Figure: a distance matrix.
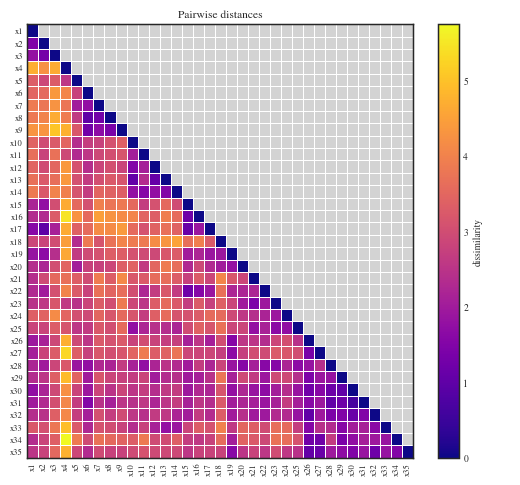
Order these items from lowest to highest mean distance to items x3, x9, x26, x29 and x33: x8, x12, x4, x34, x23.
x34, x12, x8, x23, x4
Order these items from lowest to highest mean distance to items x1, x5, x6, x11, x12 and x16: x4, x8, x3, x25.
x25, x8, x3, x4
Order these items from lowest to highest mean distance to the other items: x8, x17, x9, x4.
x17, x8, x9, x4
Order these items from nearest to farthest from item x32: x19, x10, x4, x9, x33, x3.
x33, x19, x10, x9, x3, x4
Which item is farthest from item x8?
x3
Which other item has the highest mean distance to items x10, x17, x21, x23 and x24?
x9
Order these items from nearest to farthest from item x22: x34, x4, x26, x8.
x26, x34, x8, x4
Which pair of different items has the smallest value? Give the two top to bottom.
x30, x31
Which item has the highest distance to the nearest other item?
x4
